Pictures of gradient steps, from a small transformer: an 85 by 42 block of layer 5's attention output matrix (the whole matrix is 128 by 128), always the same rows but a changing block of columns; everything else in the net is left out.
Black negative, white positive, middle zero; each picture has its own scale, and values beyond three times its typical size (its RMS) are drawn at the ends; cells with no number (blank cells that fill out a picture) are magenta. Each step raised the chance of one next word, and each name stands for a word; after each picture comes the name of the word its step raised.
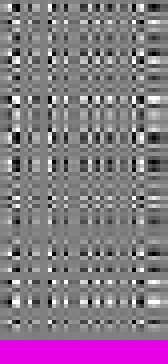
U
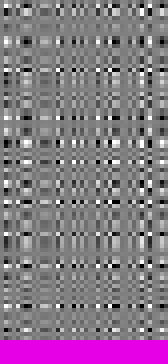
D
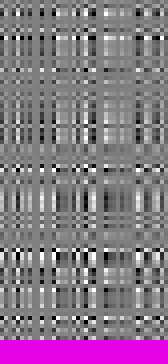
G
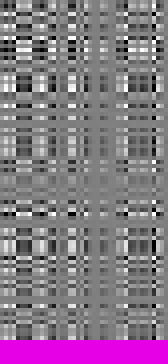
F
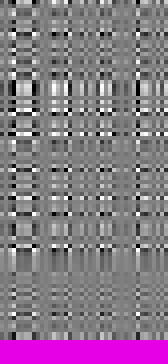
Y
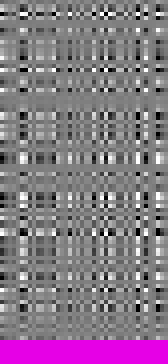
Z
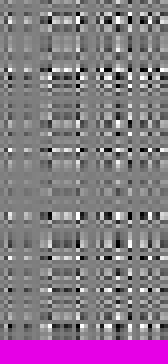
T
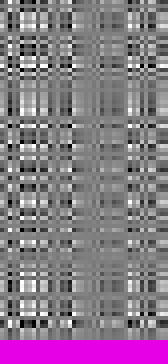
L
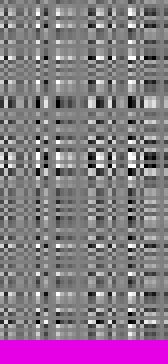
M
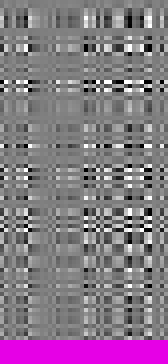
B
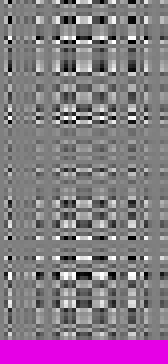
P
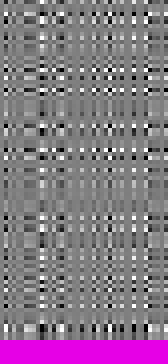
T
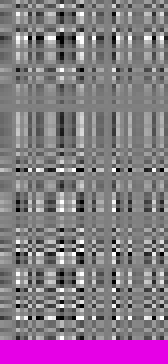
G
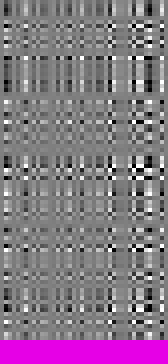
M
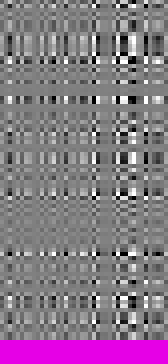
U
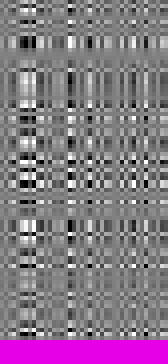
D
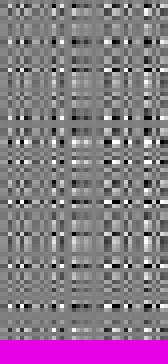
D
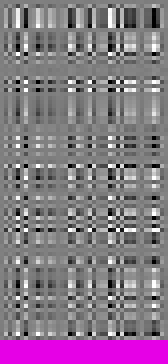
B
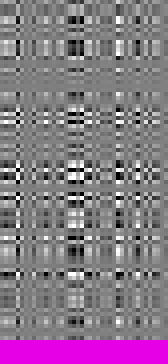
P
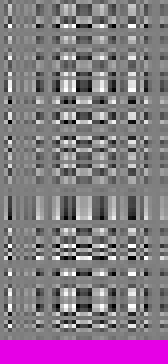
M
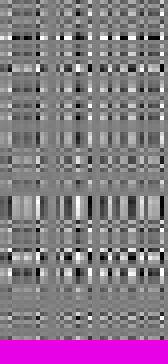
G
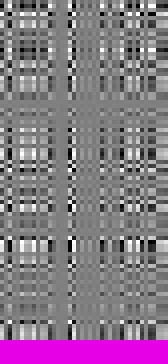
F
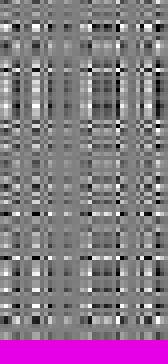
L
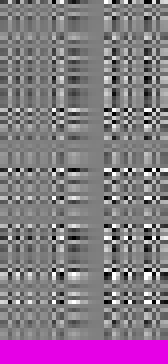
P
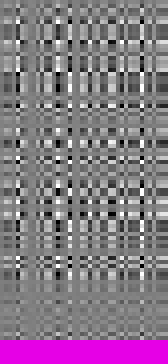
D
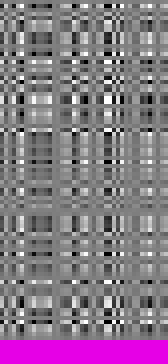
U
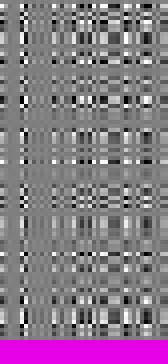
U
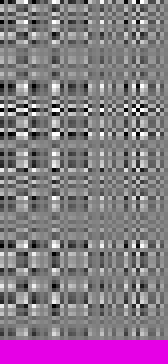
Y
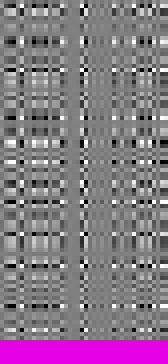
D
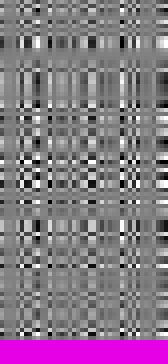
D
